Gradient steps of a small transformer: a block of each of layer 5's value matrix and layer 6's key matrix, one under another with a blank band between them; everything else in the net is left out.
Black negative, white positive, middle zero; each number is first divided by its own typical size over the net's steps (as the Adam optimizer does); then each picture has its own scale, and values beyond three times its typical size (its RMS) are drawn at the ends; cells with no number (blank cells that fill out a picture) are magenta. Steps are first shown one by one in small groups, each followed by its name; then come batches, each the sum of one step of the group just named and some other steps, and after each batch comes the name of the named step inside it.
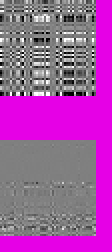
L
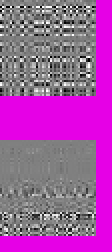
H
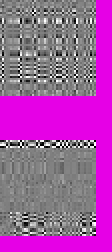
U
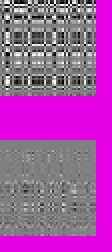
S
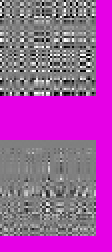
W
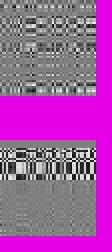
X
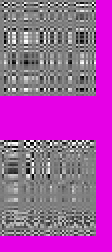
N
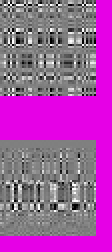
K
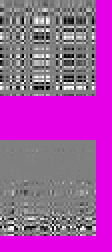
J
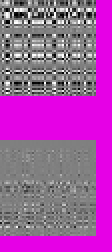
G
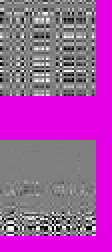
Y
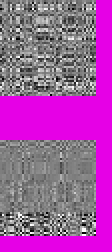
J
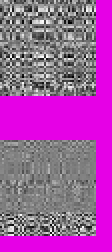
J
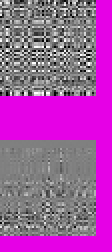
W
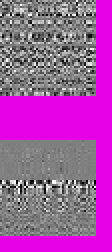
W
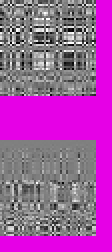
K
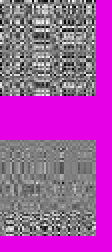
H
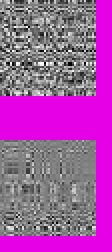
Y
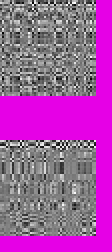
S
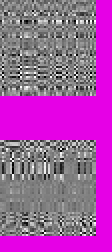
U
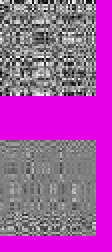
L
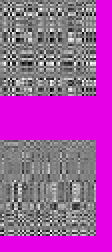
K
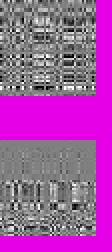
J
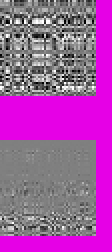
J
